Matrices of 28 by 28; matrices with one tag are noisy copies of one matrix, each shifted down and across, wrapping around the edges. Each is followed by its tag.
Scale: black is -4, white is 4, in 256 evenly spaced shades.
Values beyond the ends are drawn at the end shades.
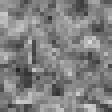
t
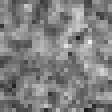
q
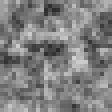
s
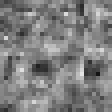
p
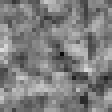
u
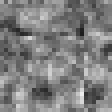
p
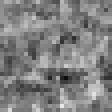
s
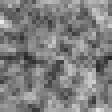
q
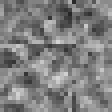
t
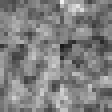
q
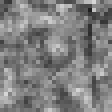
u
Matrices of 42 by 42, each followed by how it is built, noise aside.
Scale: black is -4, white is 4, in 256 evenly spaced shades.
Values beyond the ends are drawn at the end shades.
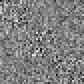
block diagonal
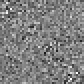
block diagonal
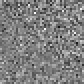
upper triangular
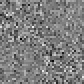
block diagonal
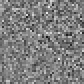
upper triangular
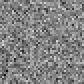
Toeplitz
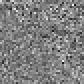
upper triangular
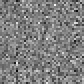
low rank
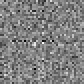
low rank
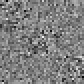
block diagonal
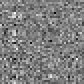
low rank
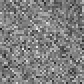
Toeplitz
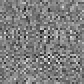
low rank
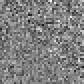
upper triangular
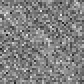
Toeplitz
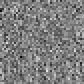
low rank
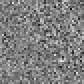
upper triangular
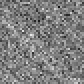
Toeplitz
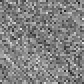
Toeplitz
